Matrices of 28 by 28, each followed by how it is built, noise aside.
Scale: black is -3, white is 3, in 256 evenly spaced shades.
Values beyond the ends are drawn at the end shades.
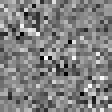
block diagonal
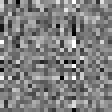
low rank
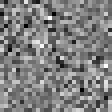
block diagonal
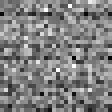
blocks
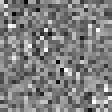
block diagonal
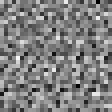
repeating columns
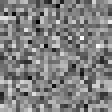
blocks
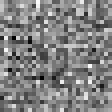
blocks
